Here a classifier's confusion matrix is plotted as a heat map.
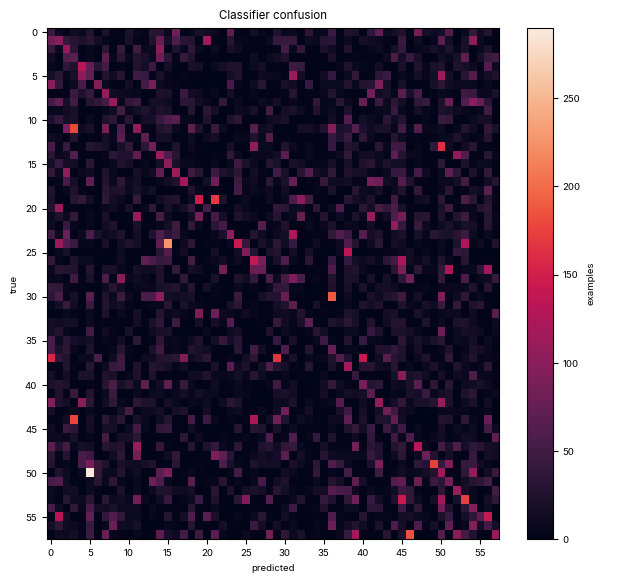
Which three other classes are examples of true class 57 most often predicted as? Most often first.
46, 39, 52
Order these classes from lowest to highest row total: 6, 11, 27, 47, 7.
7, 6, 27, 47, 11
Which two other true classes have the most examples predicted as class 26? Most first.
44, 13
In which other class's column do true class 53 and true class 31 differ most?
45
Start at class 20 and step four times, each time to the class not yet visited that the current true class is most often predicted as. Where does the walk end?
5
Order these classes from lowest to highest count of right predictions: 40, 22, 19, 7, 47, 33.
22, 33, 40, 7, 47, 19
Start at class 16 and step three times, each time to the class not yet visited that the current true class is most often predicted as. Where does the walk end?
52
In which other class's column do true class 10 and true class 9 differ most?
16
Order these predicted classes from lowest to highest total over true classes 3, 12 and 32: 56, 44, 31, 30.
31, 30, 56, 44
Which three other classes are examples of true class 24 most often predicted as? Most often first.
15, 53, 1
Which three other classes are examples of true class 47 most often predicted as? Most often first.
11, 39, 0
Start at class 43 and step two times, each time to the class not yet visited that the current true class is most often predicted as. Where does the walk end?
36
